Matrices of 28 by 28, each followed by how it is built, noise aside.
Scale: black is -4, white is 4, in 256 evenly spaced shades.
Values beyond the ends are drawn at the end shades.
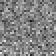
repeating columns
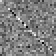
diagonal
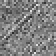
Hankel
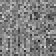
blocks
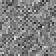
Hankel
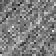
Hankel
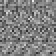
repeating columns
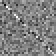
diagonal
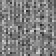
blocks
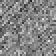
Hankel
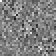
block diagonal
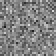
noise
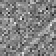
Hankel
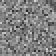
noise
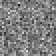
repeating columns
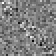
banded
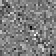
banded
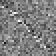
banded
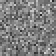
noise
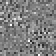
block diagonal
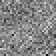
Hankel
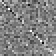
diagonal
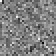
diagonal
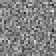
repeating columns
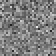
noise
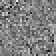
block diagonal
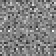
repeating columns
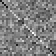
diagonal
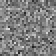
noise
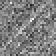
Hankel
